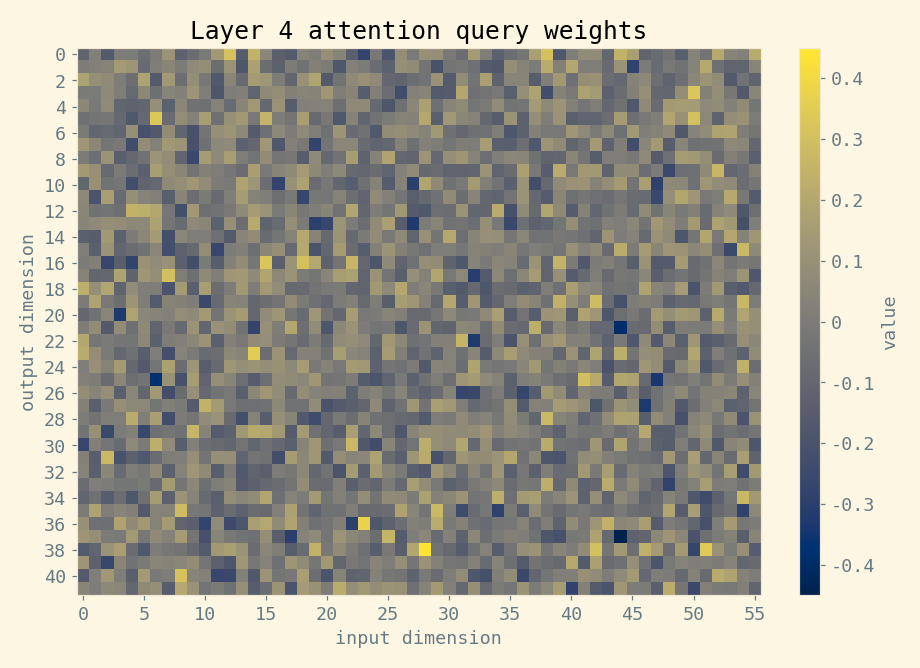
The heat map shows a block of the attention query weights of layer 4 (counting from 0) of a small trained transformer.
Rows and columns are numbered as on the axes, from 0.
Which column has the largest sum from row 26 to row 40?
28
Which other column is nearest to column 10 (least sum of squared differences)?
24
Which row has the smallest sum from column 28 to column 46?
26
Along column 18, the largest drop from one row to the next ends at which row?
11
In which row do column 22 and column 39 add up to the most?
16
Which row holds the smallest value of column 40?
41
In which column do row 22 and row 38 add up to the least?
32
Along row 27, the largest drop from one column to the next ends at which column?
46
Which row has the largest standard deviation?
38
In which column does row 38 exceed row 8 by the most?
42
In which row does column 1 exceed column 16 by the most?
10
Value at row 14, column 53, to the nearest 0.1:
0.2
